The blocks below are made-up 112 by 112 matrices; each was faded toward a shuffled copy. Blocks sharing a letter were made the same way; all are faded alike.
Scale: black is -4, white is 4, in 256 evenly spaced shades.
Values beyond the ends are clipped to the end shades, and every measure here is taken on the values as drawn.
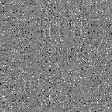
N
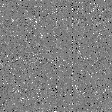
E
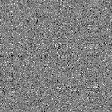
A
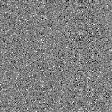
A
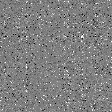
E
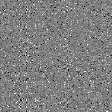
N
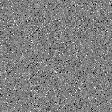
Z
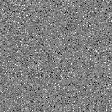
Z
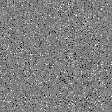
N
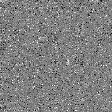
Z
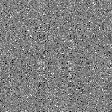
A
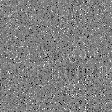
N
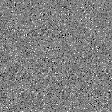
Z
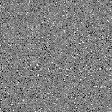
Z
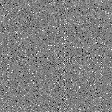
N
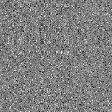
A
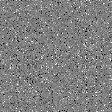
N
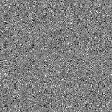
A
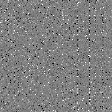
N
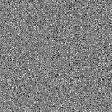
A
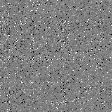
E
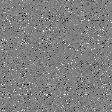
E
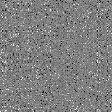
N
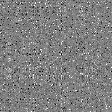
N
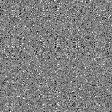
A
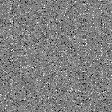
Z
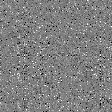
N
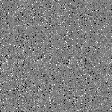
N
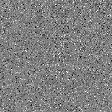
Z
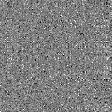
A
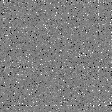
E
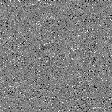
Z
